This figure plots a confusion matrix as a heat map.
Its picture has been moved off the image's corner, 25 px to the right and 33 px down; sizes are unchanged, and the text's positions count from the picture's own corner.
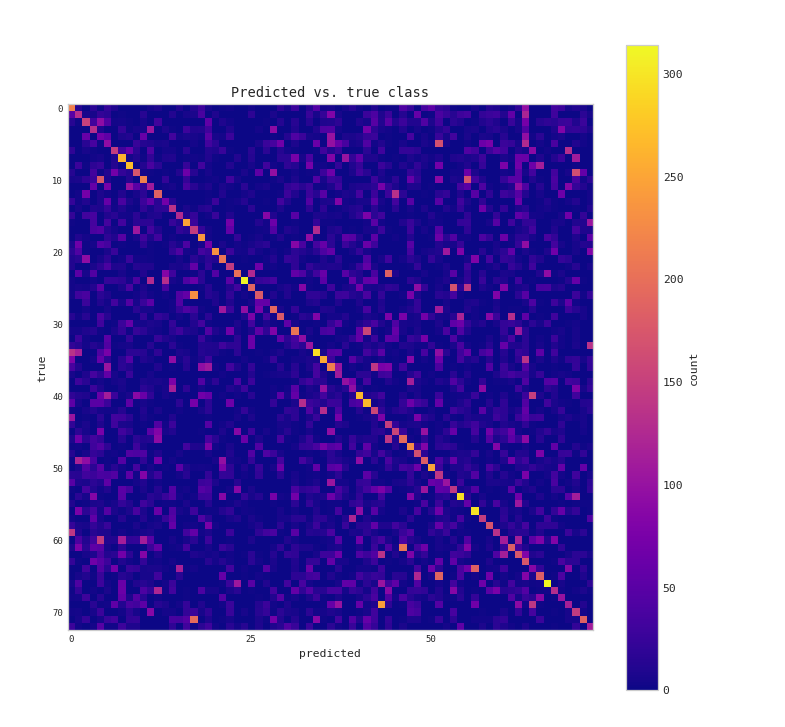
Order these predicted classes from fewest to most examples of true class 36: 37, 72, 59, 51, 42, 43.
59, 72, 51, 43, 37, 42
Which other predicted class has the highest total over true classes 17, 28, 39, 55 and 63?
51
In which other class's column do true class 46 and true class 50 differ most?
44
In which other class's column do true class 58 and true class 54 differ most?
70
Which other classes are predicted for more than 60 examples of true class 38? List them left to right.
14, 39, 47
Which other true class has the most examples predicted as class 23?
66
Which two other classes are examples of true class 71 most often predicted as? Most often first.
17, 34
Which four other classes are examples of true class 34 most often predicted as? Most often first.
0, 1, 51, 5
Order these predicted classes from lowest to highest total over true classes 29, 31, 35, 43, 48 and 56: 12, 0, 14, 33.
33, 12, 14, 0
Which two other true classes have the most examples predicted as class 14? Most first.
39, 35
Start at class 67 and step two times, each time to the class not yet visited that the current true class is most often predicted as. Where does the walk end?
45
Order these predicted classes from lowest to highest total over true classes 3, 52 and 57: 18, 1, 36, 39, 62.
1, 62, 18, 39, 36
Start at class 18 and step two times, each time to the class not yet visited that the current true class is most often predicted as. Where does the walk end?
72
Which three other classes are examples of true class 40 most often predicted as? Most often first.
64, 5, 9
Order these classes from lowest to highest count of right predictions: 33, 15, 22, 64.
64, 33, 15, 22
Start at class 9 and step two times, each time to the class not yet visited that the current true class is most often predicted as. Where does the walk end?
11
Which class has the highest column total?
63
